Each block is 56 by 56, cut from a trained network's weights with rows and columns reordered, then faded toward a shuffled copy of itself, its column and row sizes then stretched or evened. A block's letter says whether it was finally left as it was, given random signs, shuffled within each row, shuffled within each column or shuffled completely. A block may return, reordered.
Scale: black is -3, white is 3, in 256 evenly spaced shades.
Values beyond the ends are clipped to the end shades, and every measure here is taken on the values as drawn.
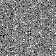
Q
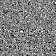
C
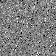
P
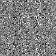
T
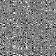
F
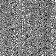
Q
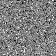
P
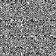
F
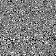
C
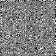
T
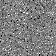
P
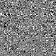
F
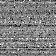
C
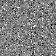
Q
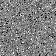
P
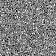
P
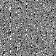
Q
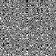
F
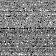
C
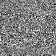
C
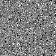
Q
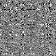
F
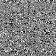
C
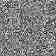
F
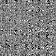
F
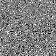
C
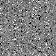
Q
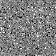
C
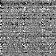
F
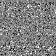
C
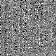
Q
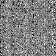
Q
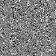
Q
